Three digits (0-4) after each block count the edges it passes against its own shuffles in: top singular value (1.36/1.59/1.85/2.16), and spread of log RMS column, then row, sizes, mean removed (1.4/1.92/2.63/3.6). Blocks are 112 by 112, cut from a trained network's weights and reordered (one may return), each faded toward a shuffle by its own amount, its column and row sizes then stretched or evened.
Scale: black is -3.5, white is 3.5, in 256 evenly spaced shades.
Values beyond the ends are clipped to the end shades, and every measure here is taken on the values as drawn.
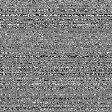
3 0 4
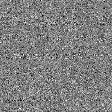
1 0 2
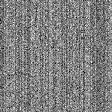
4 0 0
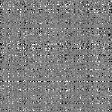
2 3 4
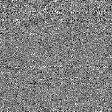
2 1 3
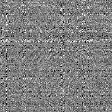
3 3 2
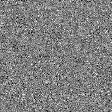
1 0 1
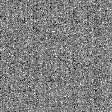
0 1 0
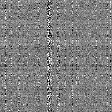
3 4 1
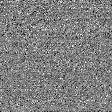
0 0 2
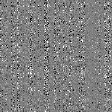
0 4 2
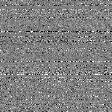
2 1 4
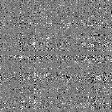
0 3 4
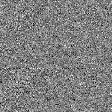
2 1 1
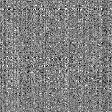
3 1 3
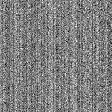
4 0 0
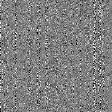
1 4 0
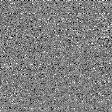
0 1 3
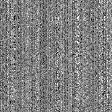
4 3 0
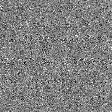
0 0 2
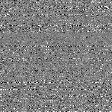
0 0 4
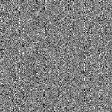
3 3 0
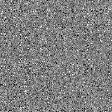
0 2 2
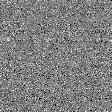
0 0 2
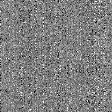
0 3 0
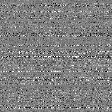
2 1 4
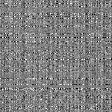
4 0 4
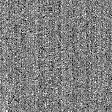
2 1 0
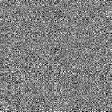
4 2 3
